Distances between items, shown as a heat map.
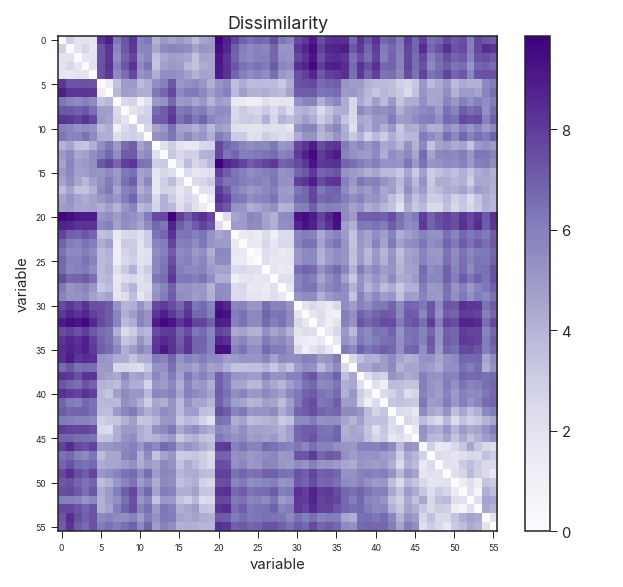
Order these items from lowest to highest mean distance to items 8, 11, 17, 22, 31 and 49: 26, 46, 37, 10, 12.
10, 37, 26, 46, 12
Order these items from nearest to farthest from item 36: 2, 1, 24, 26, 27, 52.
27, 24, 26, 52, 2, 1
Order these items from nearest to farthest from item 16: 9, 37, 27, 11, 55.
55, 37, 11, 27, 9
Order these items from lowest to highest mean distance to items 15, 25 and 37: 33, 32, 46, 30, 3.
33, 46, 30, 3, 32
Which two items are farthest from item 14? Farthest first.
20, 32
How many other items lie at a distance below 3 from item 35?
5
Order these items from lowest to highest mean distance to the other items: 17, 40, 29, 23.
29, 17, 23, 40
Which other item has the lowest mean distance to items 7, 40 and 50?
43
